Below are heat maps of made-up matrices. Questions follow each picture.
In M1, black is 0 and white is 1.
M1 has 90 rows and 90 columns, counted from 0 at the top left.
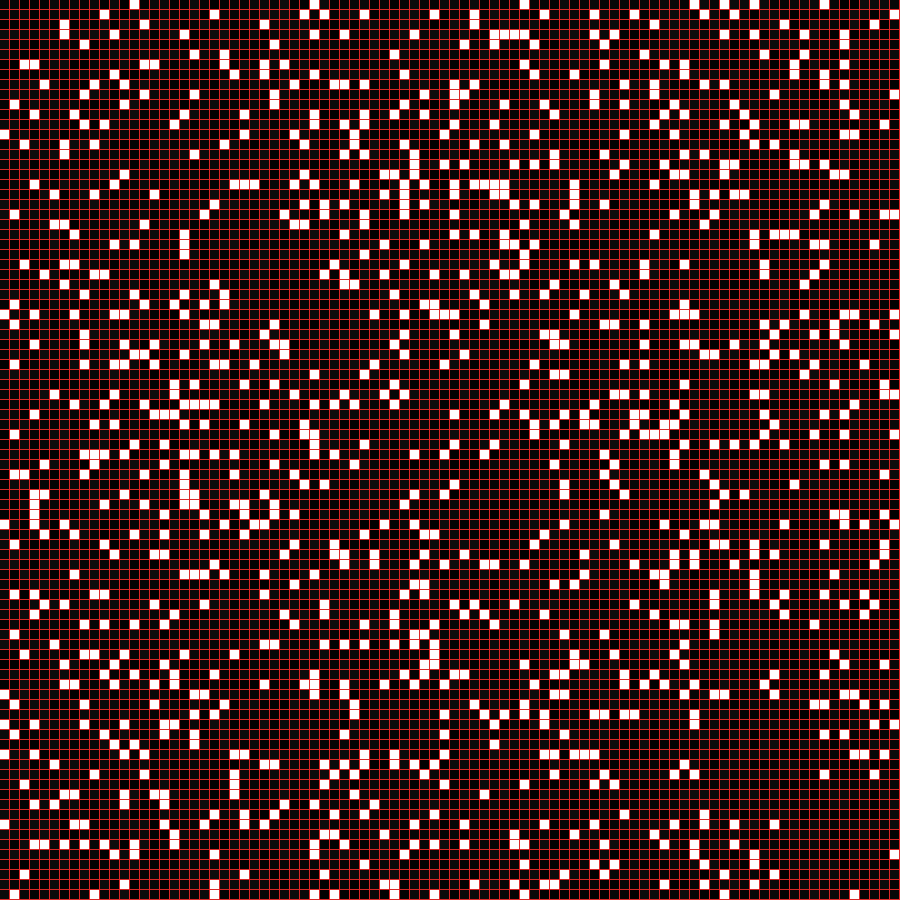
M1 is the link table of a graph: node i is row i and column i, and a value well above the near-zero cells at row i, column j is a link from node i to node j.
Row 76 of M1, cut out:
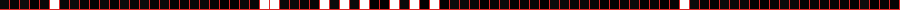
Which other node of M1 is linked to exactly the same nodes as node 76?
node 64
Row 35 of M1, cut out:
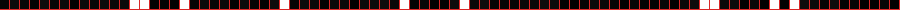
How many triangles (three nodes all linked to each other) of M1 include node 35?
3
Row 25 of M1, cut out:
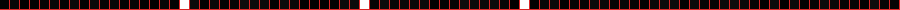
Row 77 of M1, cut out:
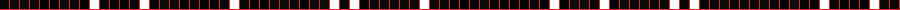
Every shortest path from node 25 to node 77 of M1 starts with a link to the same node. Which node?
node 18
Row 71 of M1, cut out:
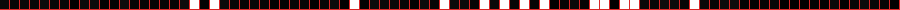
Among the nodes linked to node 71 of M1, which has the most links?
node 52
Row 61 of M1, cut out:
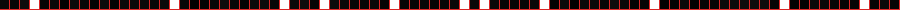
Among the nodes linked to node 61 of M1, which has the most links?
node 3
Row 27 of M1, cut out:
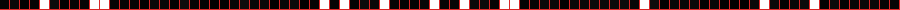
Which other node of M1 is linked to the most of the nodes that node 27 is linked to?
node 84
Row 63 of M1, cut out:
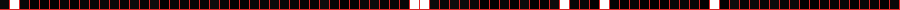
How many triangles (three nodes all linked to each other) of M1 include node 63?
2
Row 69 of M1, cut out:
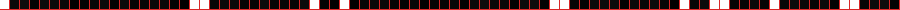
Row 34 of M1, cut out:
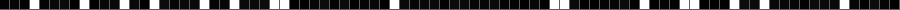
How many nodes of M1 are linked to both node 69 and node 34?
5
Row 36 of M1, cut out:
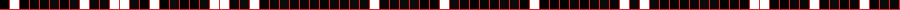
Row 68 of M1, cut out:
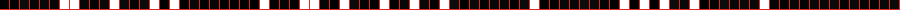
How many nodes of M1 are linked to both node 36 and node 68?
7
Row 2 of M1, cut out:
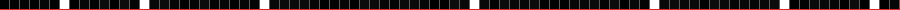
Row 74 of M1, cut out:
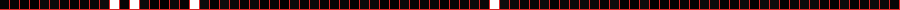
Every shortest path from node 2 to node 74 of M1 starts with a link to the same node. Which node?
node 26
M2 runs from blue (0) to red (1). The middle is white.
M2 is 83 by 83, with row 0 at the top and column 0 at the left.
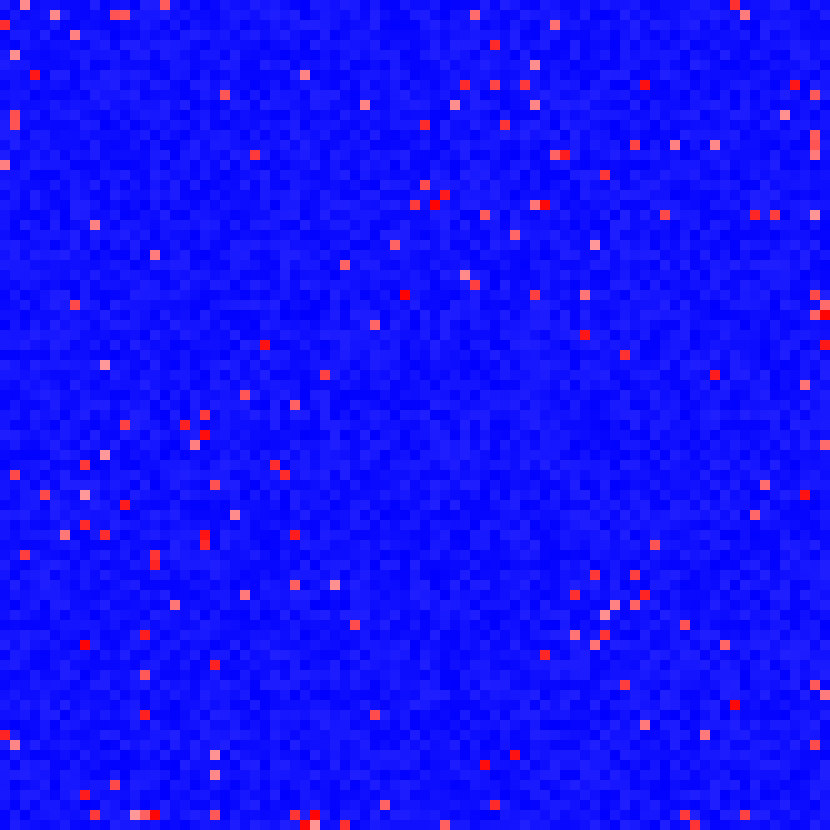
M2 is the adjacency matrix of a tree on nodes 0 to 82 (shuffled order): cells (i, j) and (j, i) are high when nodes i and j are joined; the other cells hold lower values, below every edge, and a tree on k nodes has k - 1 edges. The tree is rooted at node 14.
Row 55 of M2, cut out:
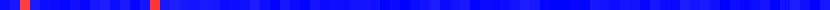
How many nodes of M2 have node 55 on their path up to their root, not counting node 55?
5
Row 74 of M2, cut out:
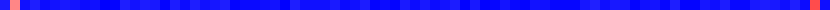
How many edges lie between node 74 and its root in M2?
2
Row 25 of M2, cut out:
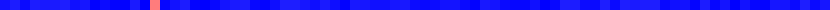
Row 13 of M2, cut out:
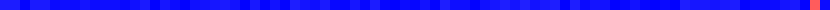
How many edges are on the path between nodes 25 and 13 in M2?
3
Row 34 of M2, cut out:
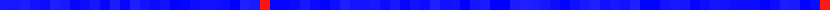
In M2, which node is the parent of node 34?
82
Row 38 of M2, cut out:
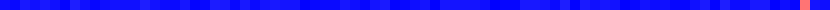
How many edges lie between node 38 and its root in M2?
8
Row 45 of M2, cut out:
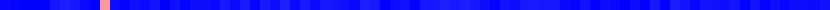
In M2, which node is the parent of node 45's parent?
53
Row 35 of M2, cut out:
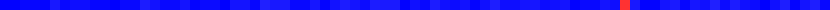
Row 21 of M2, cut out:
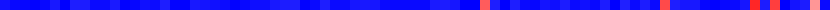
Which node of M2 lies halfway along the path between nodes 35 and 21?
68
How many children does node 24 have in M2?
1
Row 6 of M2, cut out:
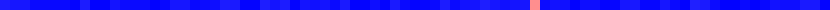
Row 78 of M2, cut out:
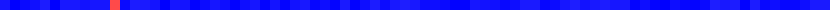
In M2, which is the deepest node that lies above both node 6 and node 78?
81
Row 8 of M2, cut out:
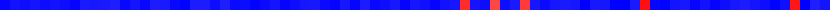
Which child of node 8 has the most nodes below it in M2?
49
